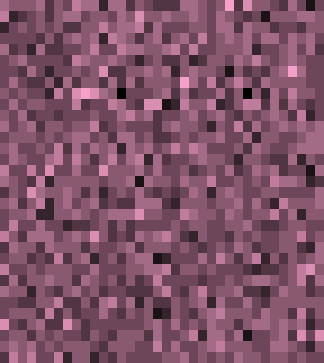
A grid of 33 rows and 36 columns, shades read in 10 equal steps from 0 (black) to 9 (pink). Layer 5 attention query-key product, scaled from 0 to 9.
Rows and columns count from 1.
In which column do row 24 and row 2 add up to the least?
30
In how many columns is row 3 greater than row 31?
14
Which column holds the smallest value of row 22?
22
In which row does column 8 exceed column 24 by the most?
18
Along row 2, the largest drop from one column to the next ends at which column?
2
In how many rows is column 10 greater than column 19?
15
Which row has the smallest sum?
21
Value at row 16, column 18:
6
